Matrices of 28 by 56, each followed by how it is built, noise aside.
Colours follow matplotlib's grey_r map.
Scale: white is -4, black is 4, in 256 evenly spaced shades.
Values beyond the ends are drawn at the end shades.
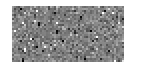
sparse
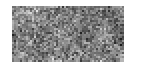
smooth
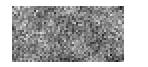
smooth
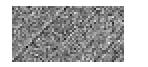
Hankel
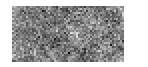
smooth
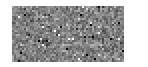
sparse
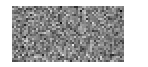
noise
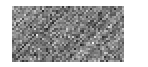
Hankel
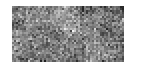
smooth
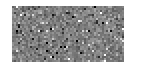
sparse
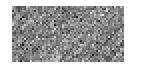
Hankel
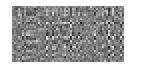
low rank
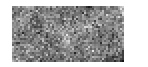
smooth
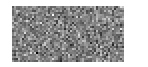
noise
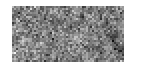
smooth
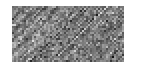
Hankel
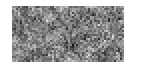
smooth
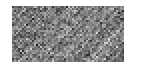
Hankel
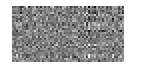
low rank
